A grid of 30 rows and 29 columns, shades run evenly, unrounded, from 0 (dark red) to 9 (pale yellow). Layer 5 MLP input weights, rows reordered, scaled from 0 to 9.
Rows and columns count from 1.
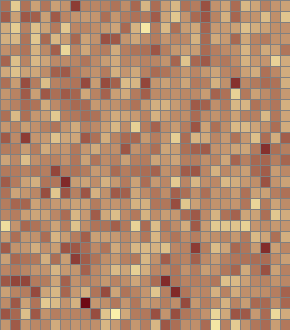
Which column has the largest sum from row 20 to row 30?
22
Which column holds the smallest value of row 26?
17
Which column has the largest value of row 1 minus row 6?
18
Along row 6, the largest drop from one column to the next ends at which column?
20
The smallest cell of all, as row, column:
28, 9
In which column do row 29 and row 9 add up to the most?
12
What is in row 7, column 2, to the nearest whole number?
7
